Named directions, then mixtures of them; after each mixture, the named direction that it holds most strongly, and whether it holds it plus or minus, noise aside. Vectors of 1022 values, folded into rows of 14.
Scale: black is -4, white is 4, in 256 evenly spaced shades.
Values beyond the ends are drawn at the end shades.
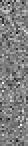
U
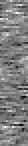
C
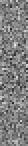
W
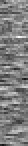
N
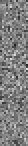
W, minus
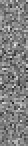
W, plus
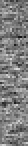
N, minus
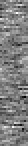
C, plus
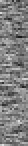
N, minus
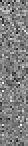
U, plus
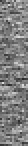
N, plus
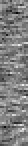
C, minus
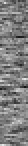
N, minus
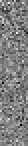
U, minus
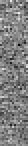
W, plus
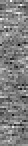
C, plus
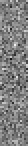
W, plus
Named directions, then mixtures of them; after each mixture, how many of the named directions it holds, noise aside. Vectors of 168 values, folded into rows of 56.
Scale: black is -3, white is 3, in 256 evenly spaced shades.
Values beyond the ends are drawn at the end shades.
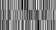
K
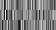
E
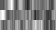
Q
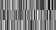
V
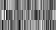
two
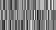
one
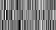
one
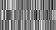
four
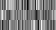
three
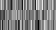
four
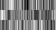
two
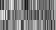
three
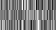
two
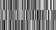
one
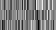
three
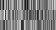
four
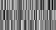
two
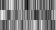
two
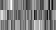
two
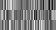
four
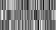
four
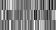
four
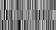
one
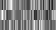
four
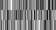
two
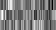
three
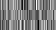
one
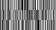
one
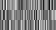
three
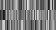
two
